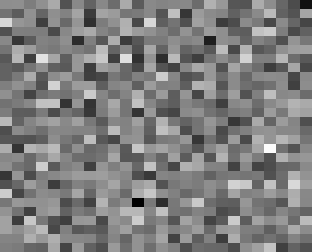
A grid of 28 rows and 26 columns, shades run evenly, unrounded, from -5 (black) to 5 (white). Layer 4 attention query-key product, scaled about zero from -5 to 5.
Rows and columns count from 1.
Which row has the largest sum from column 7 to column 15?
24
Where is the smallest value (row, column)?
23, 12
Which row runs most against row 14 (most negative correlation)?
21
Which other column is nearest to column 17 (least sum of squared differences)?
10
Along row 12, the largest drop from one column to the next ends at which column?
6
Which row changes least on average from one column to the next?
20
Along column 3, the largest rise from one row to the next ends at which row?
25
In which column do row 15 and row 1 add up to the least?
26
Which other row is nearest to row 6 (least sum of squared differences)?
18
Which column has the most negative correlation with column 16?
15
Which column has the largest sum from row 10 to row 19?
5
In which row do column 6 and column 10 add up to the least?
7
